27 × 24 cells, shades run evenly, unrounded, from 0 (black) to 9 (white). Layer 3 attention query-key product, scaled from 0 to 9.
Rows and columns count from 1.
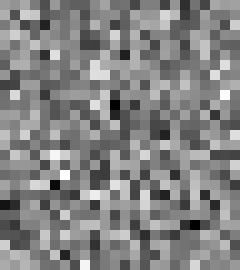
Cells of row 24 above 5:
9
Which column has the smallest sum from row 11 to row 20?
16
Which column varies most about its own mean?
10
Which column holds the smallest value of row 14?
17
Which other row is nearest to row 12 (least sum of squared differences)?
22
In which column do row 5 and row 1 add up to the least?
19
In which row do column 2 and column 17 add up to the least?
20
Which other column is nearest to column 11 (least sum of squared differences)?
23
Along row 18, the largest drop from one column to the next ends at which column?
8
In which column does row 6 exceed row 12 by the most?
6
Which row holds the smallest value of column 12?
11
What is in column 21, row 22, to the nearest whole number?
5
